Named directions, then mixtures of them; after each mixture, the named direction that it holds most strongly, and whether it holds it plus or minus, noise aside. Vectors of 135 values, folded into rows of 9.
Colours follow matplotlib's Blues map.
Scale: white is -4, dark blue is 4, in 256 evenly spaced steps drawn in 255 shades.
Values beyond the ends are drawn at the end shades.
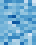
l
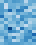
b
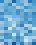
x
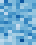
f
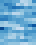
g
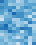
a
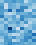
b, plus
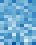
x, plus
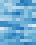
g, minus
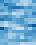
g, plus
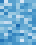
f, minus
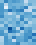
b, plus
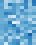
l, minus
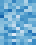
b, plus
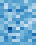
b, plus
